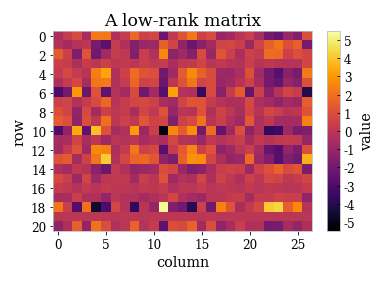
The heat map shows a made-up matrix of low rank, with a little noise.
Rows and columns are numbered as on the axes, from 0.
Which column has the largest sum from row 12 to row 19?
11
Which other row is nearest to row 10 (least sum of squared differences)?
20
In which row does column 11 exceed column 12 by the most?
18
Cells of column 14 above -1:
17
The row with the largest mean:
13
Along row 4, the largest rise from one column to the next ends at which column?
26
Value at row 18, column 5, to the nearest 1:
-3
